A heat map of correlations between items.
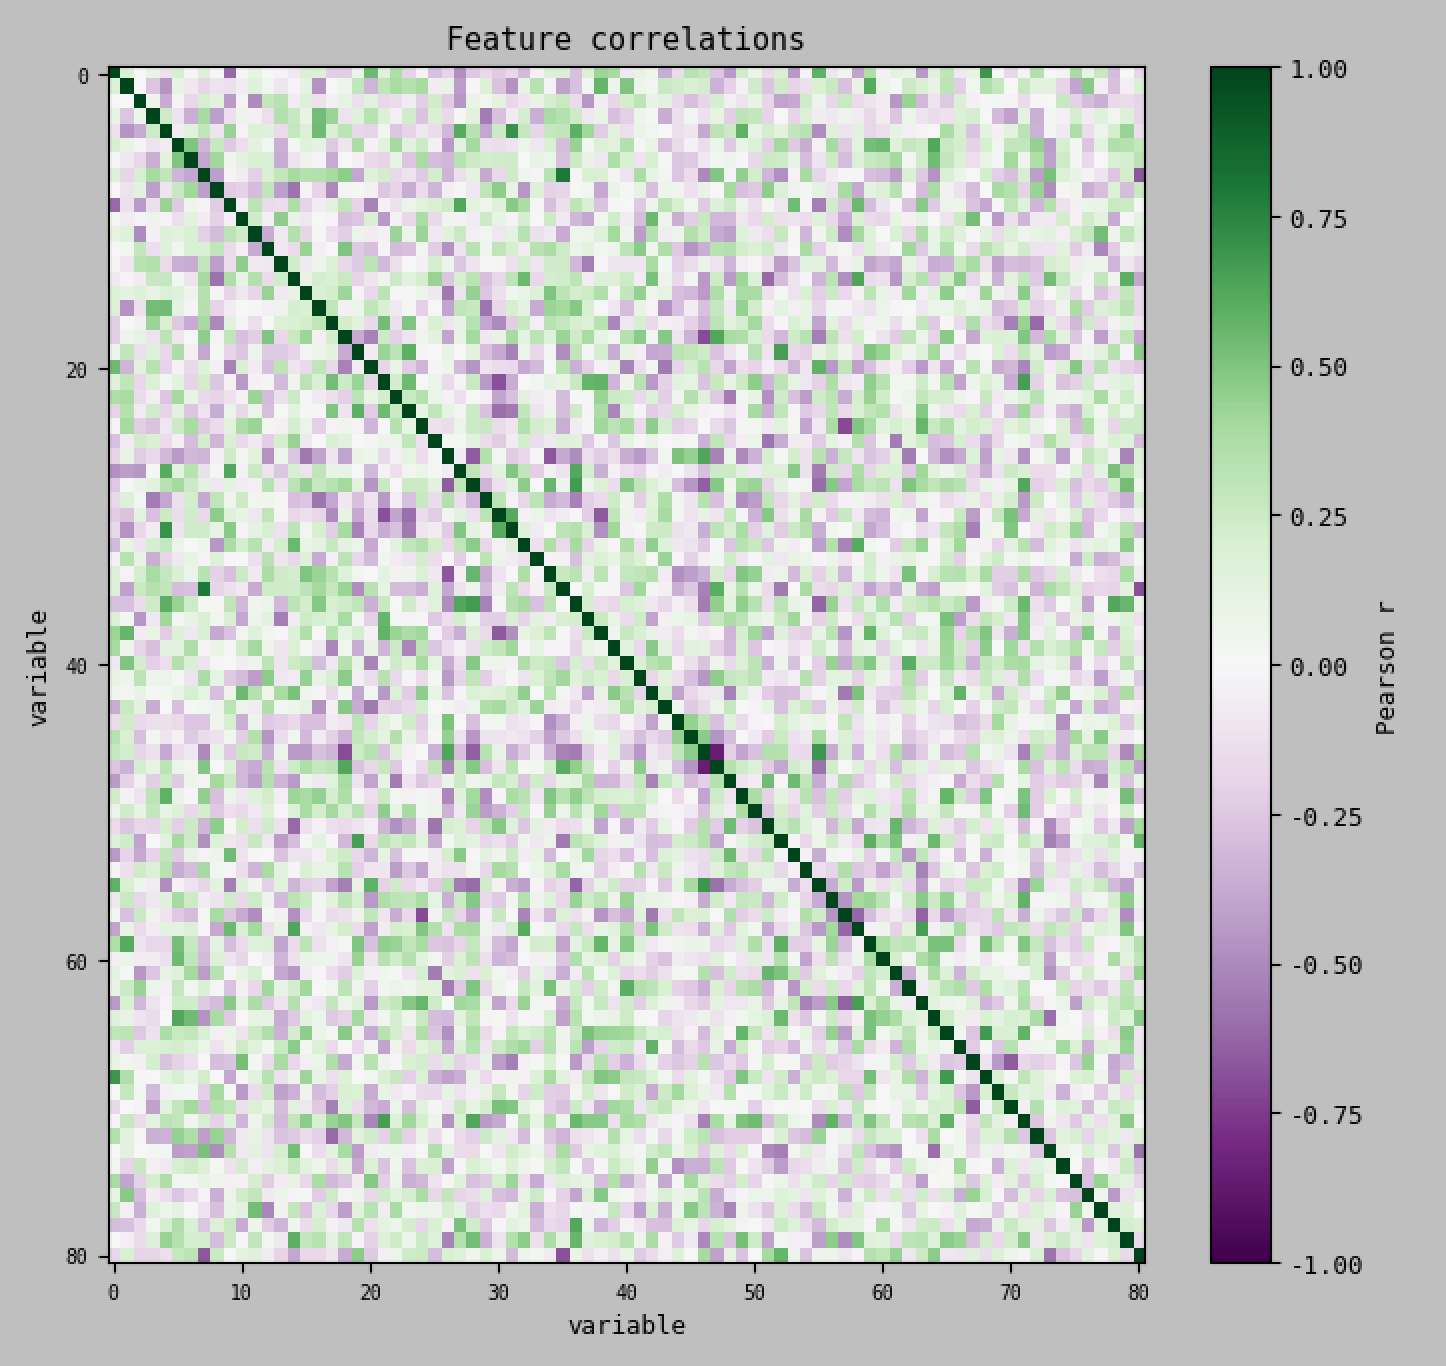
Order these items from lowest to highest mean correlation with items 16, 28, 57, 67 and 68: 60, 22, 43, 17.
43, 22, 60, 17
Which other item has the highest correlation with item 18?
47
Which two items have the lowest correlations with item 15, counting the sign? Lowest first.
26, 46
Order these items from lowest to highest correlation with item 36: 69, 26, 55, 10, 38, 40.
55, 26, 10, 38, 69, 40
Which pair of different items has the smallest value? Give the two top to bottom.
46, 47
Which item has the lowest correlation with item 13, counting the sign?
37
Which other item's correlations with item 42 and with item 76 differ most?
66
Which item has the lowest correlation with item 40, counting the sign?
20
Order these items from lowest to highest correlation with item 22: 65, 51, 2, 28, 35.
51, 35, 2, 28, 65
